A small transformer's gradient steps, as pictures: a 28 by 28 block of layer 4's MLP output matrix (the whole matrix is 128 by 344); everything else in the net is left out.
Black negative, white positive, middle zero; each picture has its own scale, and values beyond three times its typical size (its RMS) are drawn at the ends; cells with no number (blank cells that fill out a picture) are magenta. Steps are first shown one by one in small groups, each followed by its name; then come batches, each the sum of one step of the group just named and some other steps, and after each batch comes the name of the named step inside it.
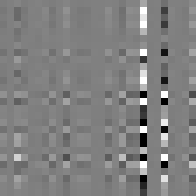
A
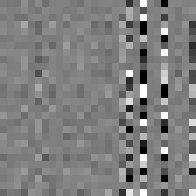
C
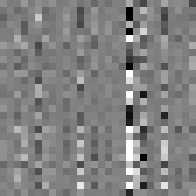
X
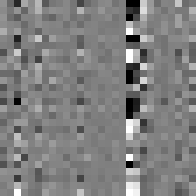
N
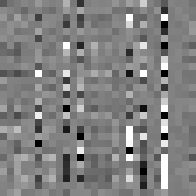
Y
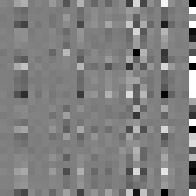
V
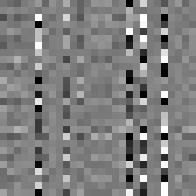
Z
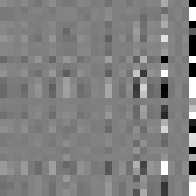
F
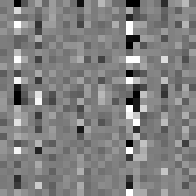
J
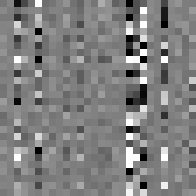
J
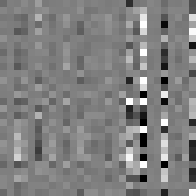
A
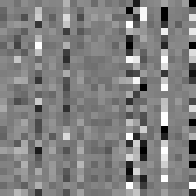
J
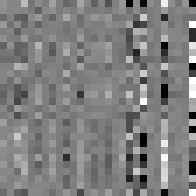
V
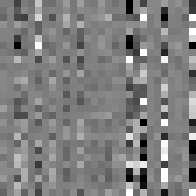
A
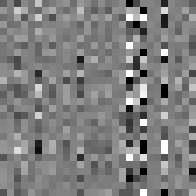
C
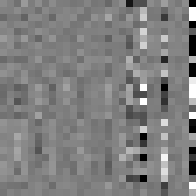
F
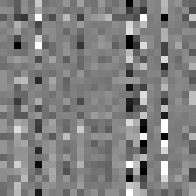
Z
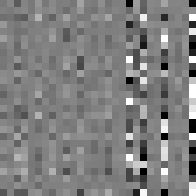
F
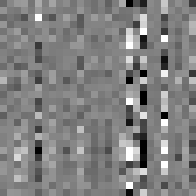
X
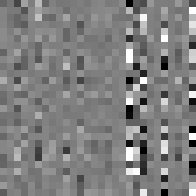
N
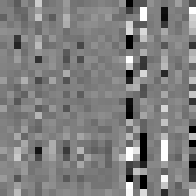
N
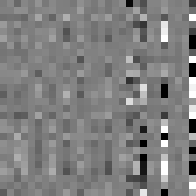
F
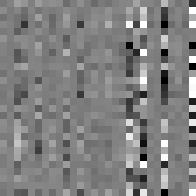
V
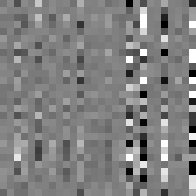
A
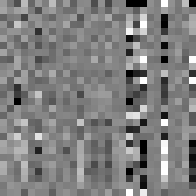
J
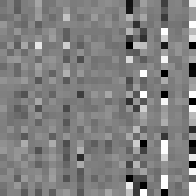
Y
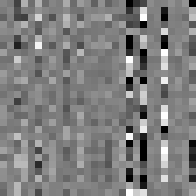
C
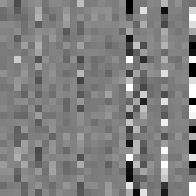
F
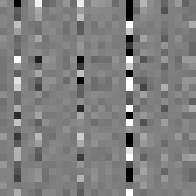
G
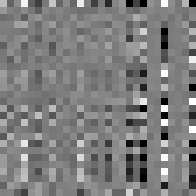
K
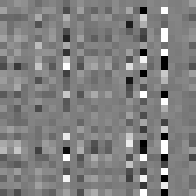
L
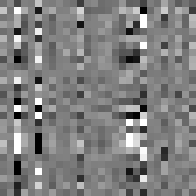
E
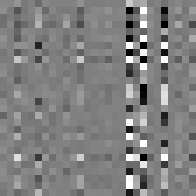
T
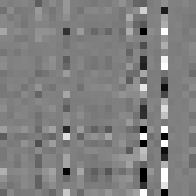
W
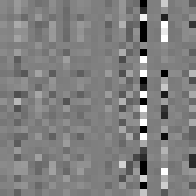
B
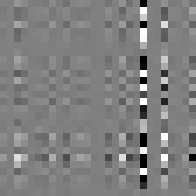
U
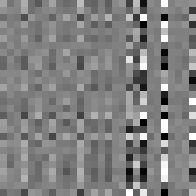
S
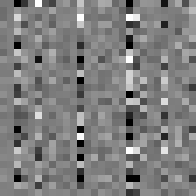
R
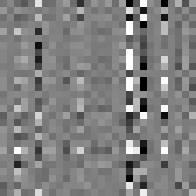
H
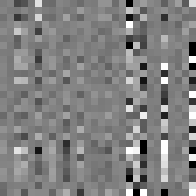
H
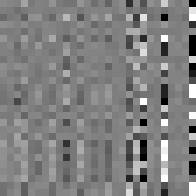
S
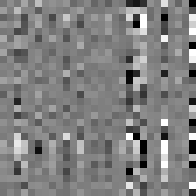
E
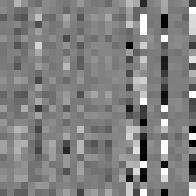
L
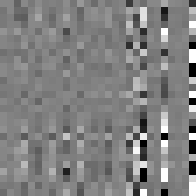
W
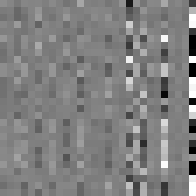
G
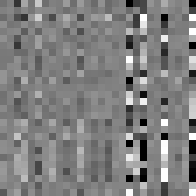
S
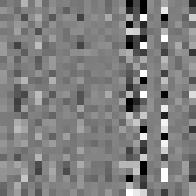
B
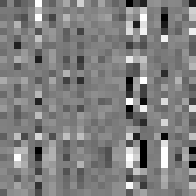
R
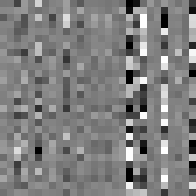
E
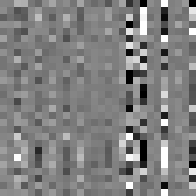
T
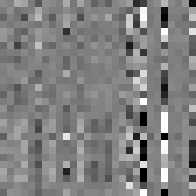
W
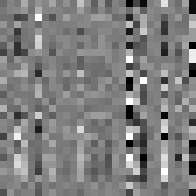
K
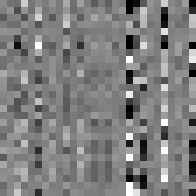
K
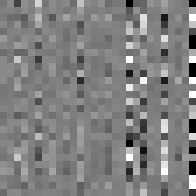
G
